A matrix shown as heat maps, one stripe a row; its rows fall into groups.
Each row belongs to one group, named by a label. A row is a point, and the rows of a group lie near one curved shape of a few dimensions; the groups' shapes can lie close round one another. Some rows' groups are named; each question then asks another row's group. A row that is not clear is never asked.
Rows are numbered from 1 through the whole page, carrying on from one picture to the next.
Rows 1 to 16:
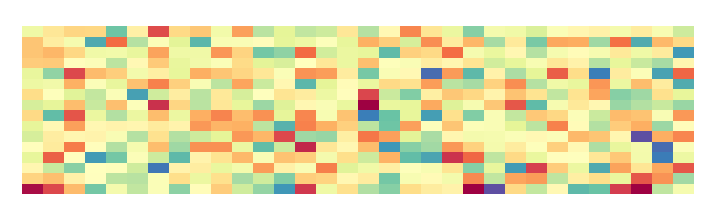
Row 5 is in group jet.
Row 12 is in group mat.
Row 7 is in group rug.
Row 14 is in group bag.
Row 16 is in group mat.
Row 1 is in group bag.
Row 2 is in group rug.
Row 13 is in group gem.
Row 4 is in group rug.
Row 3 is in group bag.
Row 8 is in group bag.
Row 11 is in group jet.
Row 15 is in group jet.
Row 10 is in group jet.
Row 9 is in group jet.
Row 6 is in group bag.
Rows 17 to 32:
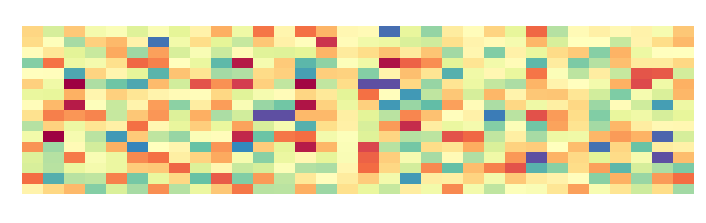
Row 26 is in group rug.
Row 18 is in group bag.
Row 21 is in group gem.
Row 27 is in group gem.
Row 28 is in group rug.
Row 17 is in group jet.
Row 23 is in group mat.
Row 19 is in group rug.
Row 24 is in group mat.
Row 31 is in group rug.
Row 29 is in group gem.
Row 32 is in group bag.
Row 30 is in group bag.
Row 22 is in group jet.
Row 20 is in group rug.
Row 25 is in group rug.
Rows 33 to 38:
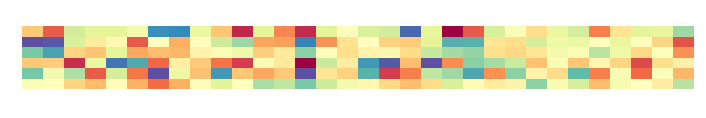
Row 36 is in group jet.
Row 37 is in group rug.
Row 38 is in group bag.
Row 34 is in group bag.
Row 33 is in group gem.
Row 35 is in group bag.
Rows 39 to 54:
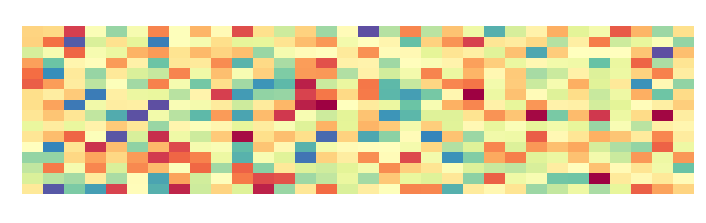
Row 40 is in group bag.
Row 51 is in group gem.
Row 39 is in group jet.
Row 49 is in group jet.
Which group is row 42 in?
jet
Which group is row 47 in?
jet
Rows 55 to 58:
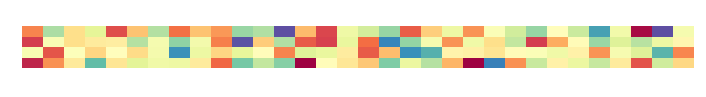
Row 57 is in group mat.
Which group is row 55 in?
jet
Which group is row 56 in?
rug
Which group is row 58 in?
mat
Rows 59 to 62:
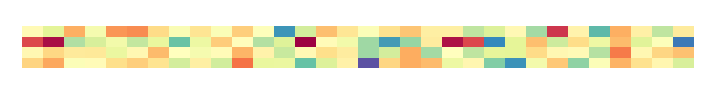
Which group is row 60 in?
bag
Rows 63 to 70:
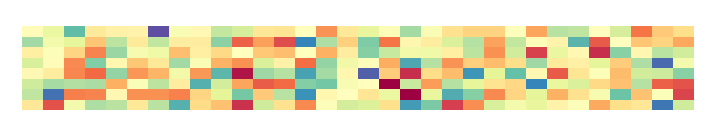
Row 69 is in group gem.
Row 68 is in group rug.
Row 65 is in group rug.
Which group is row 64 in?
rug
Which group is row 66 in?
gem
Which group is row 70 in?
gem
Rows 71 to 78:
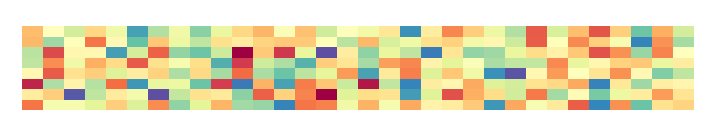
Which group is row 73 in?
jet
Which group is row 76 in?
rug
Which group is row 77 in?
bag
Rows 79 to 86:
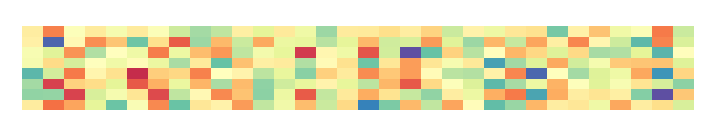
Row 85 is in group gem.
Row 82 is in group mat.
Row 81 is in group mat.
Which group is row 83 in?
gem
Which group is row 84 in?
rug
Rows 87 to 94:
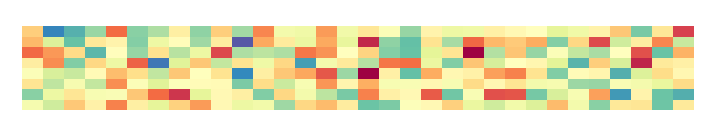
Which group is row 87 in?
rug
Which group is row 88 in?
jet
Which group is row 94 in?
jet
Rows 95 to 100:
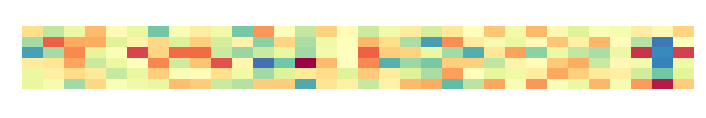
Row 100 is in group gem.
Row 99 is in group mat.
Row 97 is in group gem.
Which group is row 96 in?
mat
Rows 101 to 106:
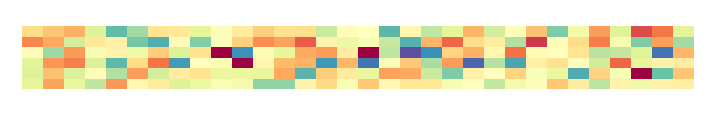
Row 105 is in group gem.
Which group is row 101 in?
jet
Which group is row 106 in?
rug
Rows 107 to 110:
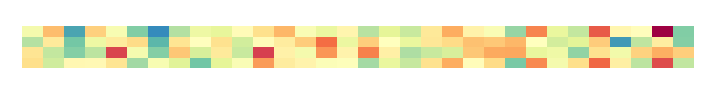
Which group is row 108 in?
bag
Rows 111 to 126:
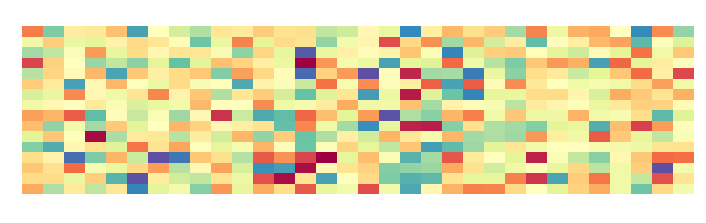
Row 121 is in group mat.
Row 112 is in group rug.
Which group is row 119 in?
mat
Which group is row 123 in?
bag
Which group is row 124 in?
mat
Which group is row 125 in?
jet
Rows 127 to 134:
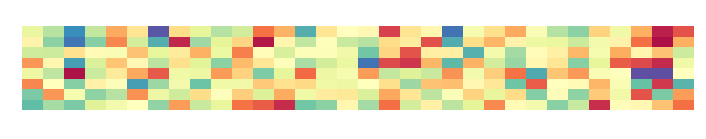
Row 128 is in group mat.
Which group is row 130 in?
mat
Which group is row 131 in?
gem
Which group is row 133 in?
gem
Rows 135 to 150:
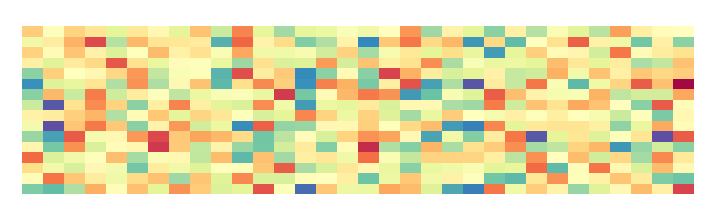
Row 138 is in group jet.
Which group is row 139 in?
rug
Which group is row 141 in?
mat
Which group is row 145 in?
gem
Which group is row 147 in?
rug
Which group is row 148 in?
jet
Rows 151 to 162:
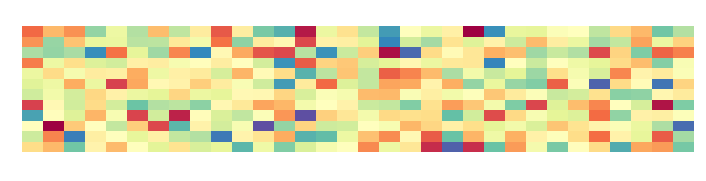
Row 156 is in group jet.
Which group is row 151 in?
mat
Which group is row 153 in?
rug
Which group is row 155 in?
rug
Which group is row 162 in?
jet
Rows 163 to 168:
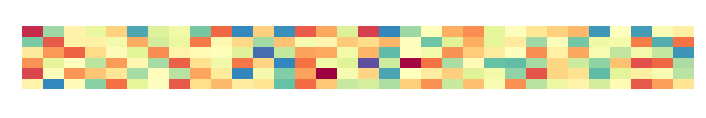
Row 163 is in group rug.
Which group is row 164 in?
gem
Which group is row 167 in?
rug
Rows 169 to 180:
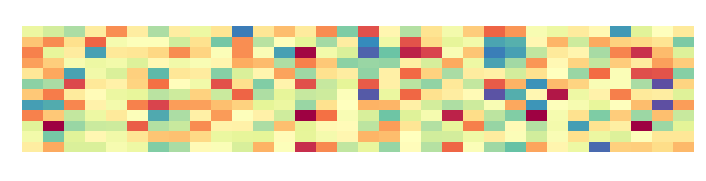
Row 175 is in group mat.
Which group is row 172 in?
bag
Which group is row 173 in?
gem
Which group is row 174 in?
gem
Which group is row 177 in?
bag
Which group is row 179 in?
bag
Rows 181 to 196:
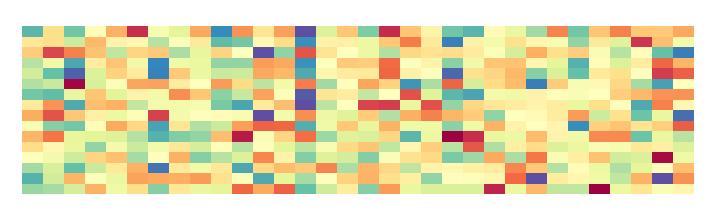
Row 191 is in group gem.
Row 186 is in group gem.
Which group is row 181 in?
rug
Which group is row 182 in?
gem
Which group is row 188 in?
jet
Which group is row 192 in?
jet
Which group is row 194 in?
bag
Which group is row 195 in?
gem
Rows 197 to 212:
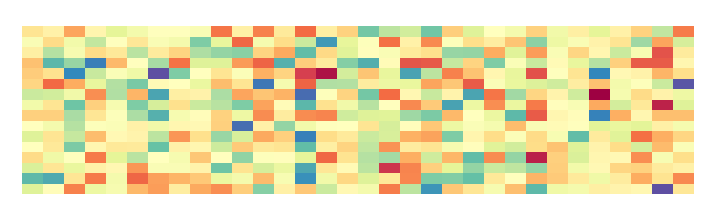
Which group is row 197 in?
jet
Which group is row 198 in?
rug
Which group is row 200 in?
mat
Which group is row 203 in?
rug
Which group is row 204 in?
gem
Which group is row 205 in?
bag
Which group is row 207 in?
gem
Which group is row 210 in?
rug
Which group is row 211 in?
bag
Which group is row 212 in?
gem
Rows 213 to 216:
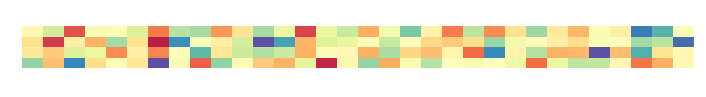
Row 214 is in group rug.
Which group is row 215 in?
rug
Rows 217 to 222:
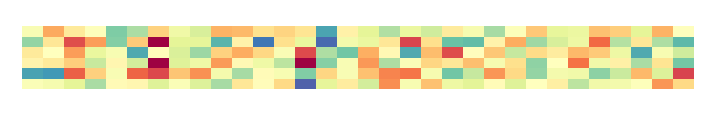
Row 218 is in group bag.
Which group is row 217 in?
jet
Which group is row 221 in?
gem
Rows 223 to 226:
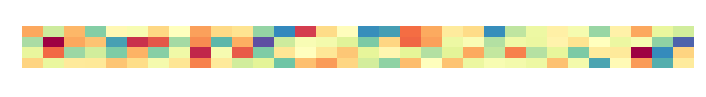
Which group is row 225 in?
gem
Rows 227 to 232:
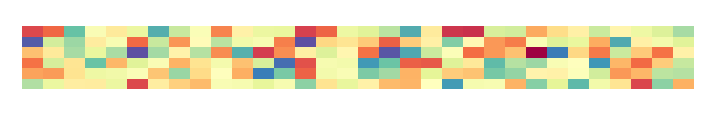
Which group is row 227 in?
bag
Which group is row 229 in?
jet
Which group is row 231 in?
mat
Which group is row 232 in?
gem
